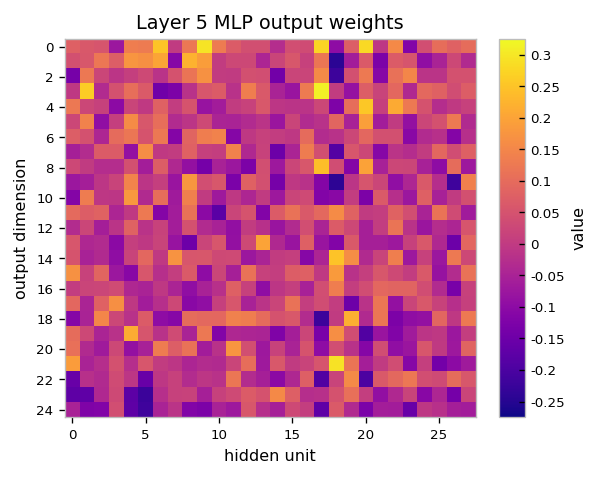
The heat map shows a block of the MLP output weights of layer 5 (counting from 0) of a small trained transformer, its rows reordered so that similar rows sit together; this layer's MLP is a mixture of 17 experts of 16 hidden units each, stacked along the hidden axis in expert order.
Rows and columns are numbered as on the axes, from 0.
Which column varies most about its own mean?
18
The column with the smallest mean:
14
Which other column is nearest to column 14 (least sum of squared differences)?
15
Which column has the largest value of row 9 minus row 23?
4
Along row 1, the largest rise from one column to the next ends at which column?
8
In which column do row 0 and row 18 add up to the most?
9
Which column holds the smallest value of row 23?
5
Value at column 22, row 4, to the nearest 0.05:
0.2
